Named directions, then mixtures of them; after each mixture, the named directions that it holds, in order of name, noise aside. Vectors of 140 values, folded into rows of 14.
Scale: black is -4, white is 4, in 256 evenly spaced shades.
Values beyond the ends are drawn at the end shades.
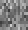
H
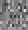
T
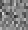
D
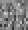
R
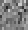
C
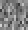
R.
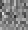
D.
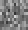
D, H.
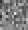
C, D.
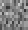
C, D, R.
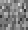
C, H, R.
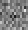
D, T.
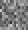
C, D, H.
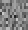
D, R, T.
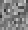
C, D.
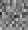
D, T.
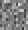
C, D, R.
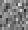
C, R.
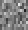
C, R.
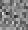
D.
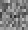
C, D, T.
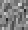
C, R.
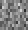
D, R, T.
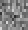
D, T.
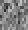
C, T.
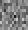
C, D, T.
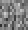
R.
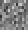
C, D.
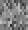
H, R.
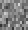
C, R.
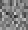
D.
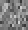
C, T.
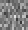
R, T.
